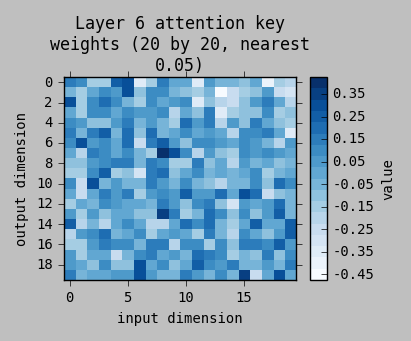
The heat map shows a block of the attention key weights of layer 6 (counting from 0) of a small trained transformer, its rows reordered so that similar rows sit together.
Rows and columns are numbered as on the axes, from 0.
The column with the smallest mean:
14
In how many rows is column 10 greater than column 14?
17
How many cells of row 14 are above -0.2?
16
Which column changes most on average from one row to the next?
18
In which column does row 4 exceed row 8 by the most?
10
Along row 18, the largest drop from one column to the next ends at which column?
7
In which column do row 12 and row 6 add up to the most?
8
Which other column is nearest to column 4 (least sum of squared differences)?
5
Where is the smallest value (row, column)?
1, 13
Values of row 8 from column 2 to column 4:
0.05 0.1 0.15
